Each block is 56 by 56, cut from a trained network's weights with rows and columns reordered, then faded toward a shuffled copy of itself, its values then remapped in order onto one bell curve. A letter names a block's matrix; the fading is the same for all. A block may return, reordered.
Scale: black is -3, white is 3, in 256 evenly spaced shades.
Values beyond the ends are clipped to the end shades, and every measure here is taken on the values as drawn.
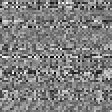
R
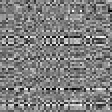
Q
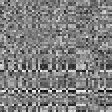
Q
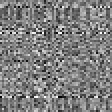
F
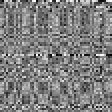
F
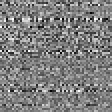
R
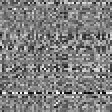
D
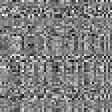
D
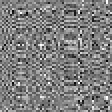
F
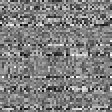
R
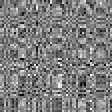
F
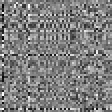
Q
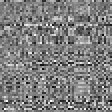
D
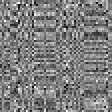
F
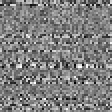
R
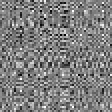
F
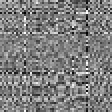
Q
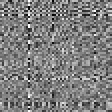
Q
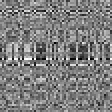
Q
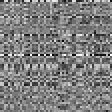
Q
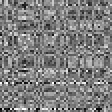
F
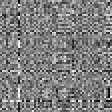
Q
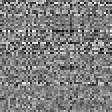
R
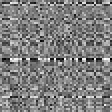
Q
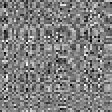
F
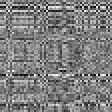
Q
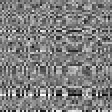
Q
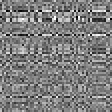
Q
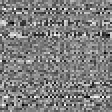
R
